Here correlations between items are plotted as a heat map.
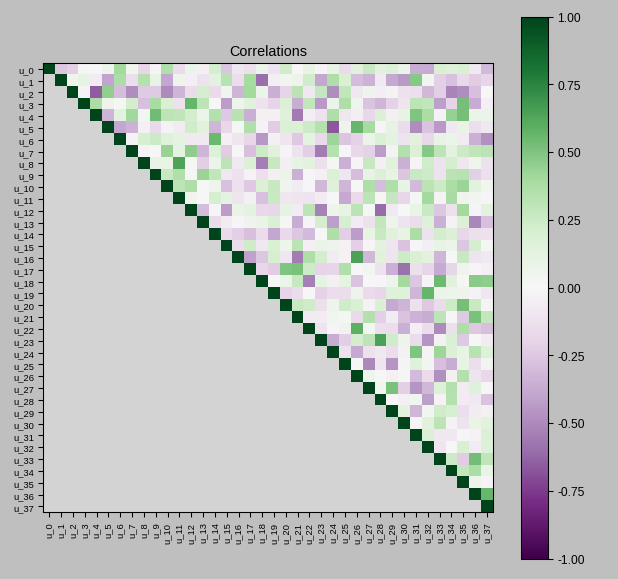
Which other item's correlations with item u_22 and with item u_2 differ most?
u_35
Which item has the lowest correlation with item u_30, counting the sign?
u_17
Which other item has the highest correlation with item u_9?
u_4
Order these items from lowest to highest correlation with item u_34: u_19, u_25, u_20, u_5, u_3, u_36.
u_25, u_3, u_5, u_19, u_20, u_36
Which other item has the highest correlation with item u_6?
u_14
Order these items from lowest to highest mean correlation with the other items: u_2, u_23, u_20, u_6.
u_2, u_23, u_6, u_20
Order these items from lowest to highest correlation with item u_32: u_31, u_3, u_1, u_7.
u_1, u_31, u_3, u_7
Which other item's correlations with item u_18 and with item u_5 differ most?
u_33
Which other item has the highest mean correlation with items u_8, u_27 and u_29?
u_11
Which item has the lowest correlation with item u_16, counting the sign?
u_21
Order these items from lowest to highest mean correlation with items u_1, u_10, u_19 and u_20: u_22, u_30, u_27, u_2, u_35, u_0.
u_2, u_30, u_27, u_0, u_22, u_35
